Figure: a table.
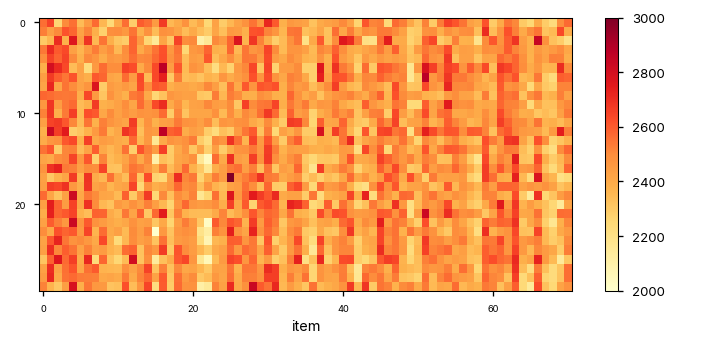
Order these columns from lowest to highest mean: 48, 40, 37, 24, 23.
24, 23, 48, 37, 40
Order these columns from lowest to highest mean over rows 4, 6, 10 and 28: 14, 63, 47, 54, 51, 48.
48, 14, 47, 63, 54, 51
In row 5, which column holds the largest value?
16
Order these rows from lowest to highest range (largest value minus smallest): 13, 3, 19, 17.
3, 13, 19, 17
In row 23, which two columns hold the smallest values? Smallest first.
15, 22
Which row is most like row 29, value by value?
19
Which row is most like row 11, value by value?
18
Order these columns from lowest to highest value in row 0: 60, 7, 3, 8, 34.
60, 8, 34, 3, 7
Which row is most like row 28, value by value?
27
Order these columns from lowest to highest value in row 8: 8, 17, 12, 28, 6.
8, 28, 17, 12, 6
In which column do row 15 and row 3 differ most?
22
